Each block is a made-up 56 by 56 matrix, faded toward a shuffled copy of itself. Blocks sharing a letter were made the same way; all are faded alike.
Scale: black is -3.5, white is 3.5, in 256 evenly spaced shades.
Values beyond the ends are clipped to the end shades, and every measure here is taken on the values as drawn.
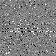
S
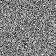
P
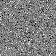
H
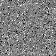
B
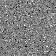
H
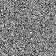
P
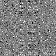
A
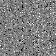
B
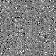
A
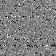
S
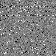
S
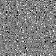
A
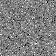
H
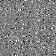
S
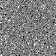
B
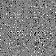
A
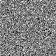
P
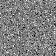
B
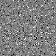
A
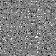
A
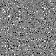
A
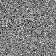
P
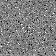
H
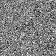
P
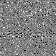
S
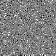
A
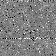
S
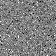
H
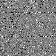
S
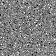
H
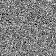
P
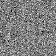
P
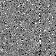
B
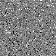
B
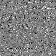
S
